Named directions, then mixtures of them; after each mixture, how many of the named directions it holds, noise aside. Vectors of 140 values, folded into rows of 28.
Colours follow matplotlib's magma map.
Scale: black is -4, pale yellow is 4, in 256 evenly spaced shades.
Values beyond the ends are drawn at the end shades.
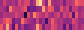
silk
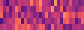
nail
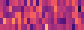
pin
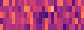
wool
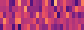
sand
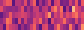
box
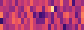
two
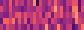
two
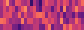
two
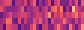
one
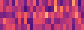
three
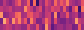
three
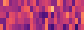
two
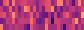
one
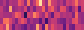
two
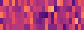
one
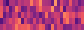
one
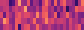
one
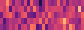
three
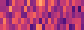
three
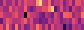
three
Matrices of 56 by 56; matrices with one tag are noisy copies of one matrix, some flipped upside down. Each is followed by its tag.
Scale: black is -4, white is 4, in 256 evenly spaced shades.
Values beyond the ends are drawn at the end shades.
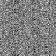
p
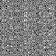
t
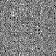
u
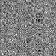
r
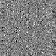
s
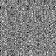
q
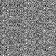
t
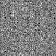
u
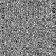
s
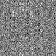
u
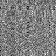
q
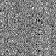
r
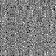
q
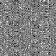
p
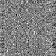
s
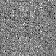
u
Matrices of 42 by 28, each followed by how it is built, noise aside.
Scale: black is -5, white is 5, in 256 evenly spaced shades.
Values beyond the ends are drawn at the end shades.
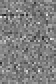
uneven rows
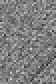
Hankel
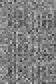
blocks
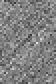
Hankel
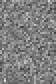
repeating rows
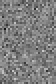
noise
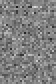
uneven rows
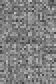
blocks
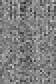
blocks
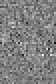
uneven rows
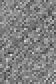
Hankel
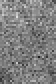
smooth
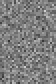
noise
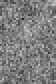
smooth
